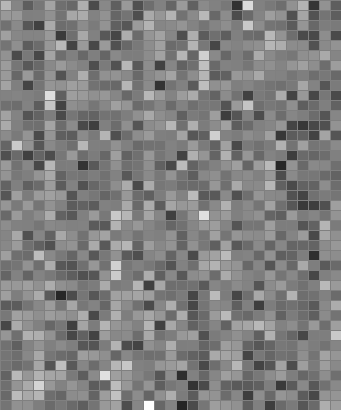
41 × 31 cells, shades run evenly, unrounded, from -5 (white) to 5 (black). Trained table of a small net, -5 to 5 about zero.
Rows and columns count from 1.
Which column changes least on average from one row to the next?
13
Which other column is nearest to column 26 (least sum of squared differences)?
18
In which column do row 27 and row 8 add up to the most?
6
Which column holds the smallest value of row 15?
2
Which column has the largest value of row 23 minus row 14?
10
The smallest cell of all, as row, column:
41, 14
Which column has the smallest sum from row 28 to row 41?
11
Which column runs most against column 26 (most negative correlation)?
20
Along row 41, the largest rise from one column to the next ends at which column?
15
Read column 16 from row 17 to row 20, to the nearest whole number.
2 -1 0 -1
